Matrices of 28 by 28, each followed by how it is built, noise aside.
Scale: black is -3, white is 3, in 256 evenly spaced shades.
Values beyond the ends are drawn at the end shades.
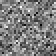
Hankel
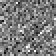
Hankel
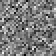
Hankel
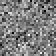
Hankel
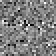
uneven rows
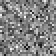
Toeplitz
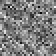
Toeplitz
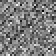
Hankel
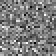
uneven rows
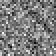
Toeplitz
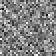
Toeplitz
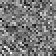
Toeplitz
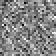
Toeplitz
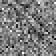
Toeplitz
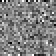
uneven rows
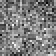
smooth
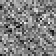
Toeplitz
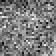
smooth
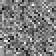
Toeplitz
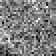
smooth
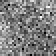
smooth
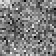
smooth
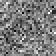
Hankel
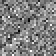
Hankel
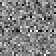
uneven rows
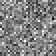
Hankel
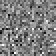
uneven rows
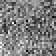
smooth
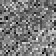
Hankel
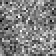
smooth
